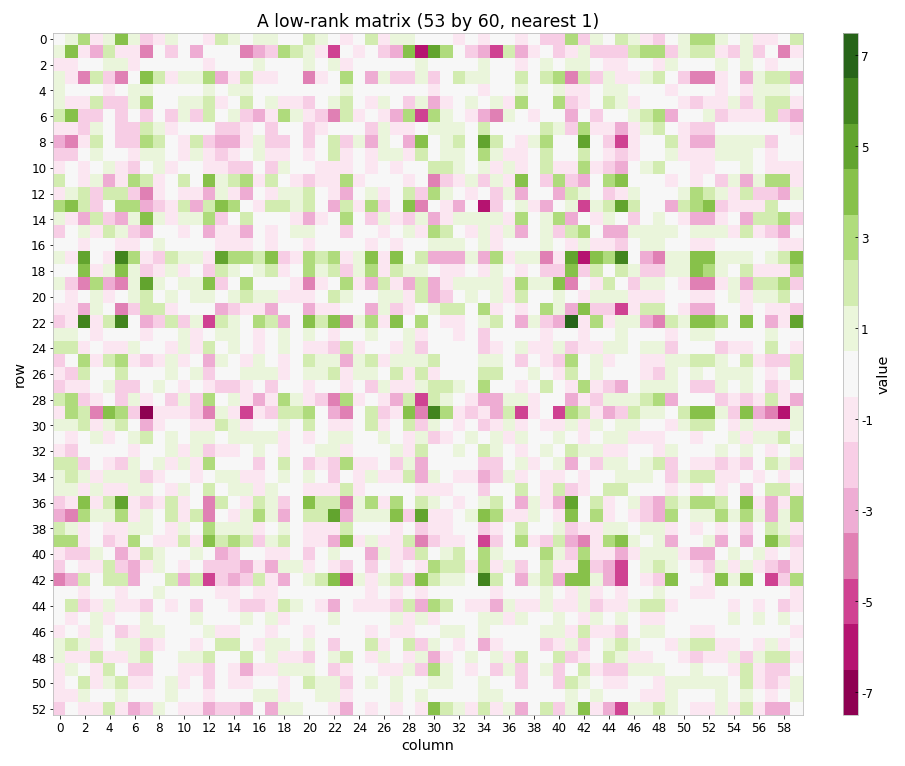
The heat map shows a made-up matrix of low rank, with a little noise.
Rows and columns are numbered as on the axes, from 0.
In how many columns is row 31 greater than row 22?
23
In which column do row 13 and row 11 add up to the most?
45
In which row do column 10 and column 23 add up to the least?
42
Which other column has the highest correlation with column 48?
47
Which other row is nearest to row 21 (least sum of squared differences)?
7
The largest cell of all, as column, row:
41, 22
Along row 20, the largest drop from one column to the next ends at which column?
30
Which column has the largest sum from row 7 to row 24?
29
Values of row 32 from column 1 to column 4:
-2 0 0 0
